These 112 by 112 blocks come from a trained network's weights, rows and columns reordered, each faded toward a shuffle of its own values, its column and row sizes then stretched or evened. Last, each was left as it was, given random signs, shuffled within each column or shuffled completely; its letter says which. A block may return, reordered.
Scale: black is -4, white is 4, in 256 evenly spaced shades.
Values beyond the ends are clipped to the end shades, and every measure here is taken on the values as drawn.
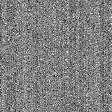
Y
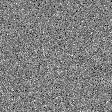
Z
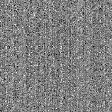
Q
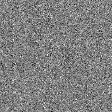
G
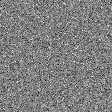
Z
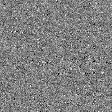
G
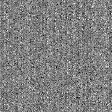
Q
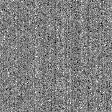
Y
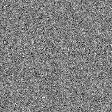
G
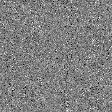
Y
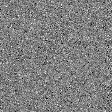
Y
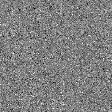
G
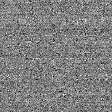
Q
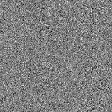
Q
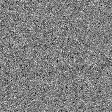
Z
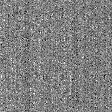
Q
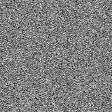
G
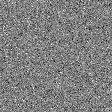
Z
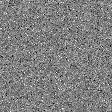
Z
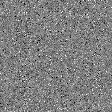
Y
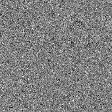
G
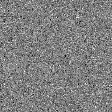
Y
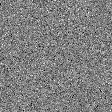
Z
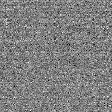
Q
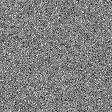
Z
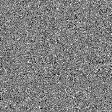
G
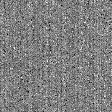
Y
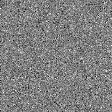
G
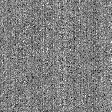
Y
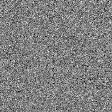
G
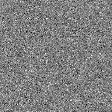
G
